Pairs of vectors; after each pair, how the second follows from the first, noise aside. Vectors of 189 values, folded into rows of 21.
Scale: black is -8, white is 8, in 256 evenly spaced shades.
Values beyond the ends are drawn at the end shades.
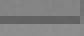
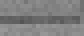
copied.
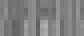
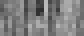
reversed, negated, scaled up.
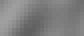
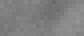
reversed, shrunk.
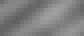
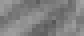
wrapped around, negated.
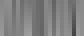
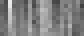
reversed, negated, scaled up.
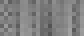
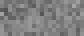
shuffled.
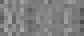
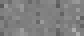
wrapped around, negated, partly zeroed.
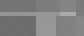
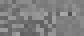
sign-scrambled.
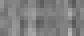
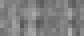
copied.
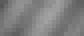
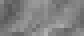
wrapped around, negated.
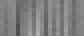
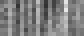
reversed, negated, scaled up.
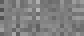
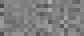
wrapped around, negated.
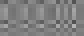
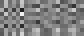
wrapped around, scaled up.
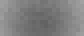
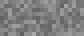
shuffled.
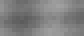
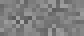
sign-scrambled.
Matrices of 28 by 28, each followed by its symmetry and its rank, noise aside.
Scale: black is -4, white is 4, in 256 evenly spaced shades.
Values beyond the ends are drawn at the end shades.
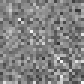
symmetric, rank six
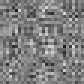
no symmetry, rank three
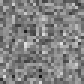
no symmetry, rank six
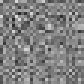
symmetric, rank three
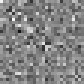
symmetric, rank six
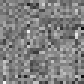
no symmetry, rank six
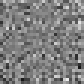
antisymmetric, rank four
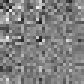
symmetric, rank four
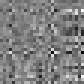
no symmetry, rank three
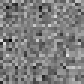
no symmetry, rank six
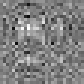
no symmetry, rank three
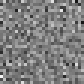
antisymmetric, rank six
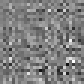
antisymmetric, rank four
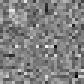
no symmetry, rank six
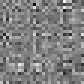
no symmetry, rank four
